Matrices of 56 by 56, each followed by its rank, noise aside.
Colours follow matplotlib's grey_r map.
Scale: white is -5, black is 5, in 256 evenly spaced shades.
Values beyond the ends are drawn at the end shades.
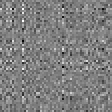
three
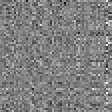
five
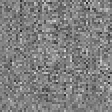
six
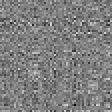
six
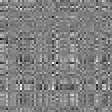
three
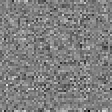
six
